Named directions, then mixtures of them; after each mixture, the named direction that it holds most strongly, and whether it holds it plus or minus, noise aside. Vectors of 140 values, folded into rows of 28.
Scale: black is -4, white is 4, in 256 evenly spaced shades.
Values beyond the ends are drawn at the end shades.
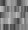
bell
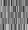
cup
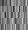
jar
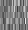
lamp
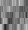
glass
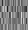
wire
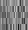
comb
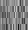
comb, plus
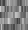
bell, plus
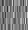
lamp, plus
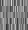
cup, minus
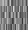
jar, minus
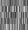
comb, minus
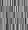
cup, minus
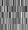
wire, plus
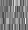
lamp, plus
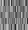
cup, plus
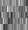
glass, plus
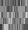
glass, minus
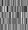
wire, plus
